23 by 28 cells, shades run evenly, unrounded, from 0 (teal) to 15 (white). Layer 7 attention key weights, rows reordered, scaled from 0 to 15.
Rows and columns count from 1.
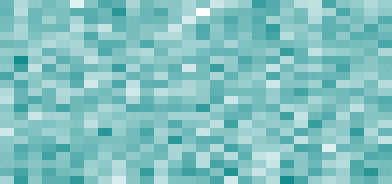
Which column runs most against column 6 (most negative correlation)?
19
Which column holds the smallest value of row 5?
20
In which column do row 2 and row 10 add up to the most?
15
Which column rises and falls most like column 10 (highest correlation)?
5
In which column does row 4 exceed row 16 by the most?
13
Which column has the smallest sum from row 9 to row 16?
2
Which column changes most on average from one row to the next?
17
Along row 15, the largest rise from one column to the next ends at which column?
22
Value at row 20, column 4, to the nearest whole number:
3
